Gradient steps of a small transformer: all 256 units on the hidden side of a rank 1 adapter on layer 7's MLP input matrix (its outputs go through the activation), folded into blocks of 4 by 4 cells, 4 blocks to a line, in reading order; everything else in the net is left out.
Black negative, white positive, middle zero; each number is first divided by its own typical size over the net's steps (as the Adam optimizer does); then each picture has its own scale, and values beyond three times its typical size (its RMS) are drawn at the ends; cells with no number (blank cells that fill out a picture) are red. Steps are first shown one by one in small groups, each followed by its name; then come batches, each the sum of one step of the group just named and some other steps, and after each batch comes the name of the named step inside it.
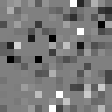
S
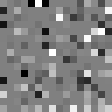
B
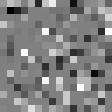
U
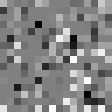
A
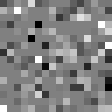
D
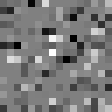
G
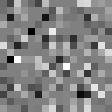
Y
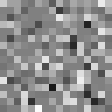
A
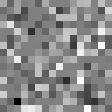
A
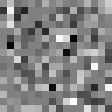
A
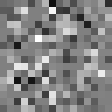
G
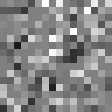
G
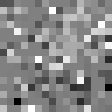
D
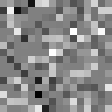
B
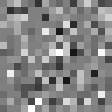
U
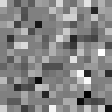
A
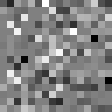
D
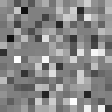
A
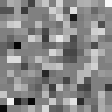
G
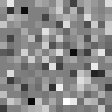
U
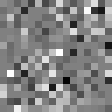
B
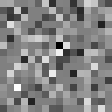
U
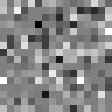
D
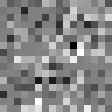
A
